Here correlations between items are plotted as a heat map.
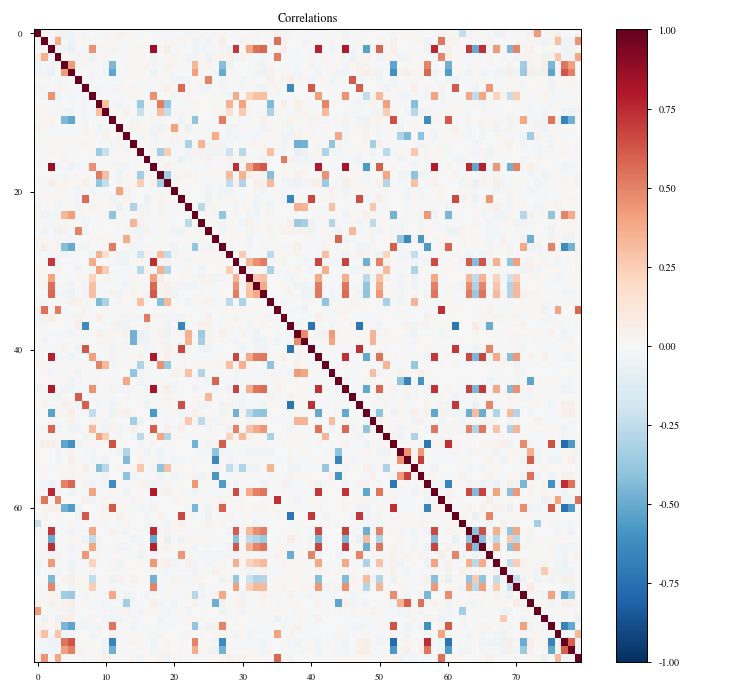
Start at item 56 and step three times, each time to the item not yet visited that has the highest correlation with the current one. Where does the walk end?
53
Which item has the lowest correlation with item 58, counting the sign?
48
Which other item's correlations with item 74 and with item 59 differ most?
35
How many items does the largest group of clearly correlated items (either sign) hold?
18
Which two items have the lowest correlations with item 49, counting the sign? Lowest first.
14, 24
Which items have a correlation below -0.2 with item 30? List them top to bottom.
15, 19, 34, 55
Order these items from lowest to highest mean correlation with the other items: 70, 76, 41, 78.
78, 76, 70, 41
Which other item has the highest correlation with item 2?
17
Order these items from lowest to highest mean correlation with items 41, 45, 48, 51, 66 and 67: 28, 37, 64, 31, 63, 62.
64, 37, 62, 28, 31, 63
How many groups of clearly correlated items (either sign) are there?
12
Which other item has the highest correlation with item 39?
38
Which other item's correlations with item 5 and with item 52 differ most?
77
